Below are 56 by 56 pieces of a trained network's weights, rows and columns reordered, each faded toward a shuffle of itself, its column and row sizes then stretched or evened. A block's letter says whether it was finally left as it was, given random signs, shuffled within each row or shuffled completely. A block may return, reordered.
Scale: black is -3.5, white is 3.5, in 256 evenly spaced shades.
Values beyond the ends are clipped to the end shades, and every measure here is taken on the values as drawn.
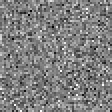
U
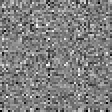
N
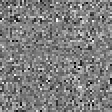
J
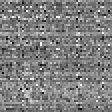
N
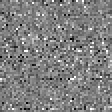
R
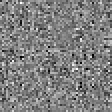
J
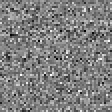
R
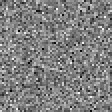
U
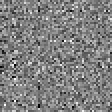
J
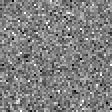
U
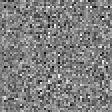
J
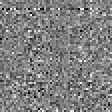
J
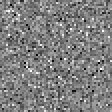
U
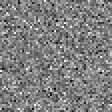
U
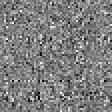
J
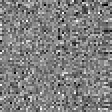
N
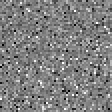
U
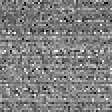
R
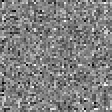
J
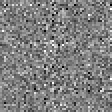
J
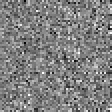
J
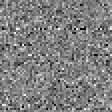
R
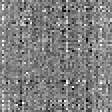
N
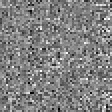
J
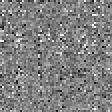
J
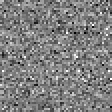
R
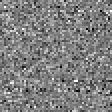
R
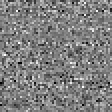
R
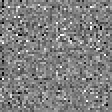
J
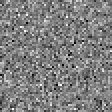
U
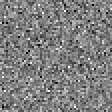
U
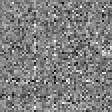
J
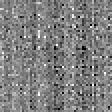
N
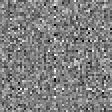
J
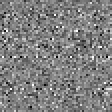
R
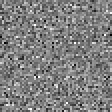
R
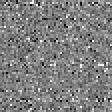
R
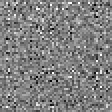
J
